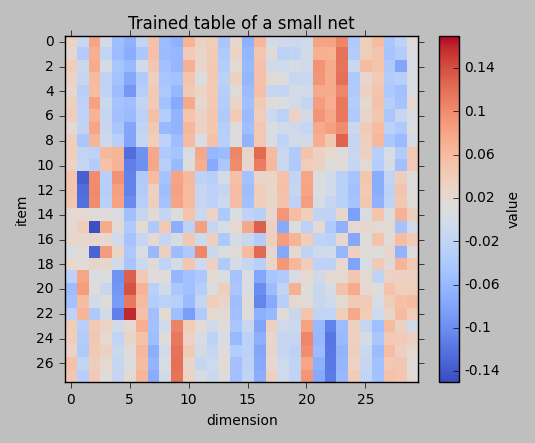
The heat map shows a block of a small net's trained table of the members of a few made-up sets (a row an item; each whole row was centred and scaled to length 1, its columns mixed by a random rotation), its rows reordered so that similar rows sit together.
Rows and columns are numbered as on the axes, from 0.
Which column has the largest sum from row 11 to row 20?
20
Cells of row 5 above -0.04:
24
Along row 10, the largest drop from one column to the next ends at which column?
5
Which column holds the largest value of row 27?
9
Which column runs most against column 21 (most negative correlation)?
27
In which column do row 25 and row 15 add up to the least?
22
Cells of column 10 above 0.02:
20
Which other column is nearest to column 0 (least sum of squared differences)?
17
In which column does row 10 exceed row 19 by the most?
16
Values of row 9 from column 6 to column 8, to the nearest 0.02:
-0.1 0.08 -0.04
